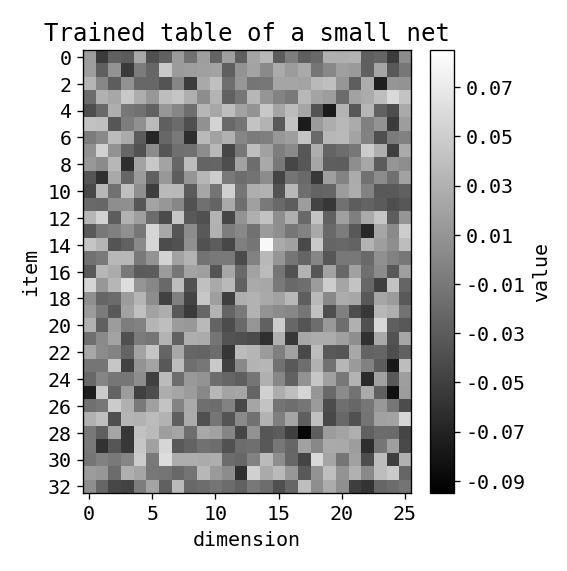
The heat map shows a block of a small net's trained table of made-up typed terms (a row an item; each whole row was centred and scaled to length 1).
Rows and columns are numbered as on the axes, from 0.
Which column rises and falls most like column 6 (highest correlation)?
8
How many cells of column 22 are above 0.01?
8
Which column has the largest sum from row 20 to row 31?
6
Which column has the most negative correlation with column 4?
17
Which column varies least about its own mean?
20
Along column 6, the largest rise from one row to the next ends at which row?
15
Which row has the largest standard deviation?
25
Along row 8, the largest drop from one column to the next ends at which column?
3
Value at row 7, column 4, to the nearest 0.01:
-0.04
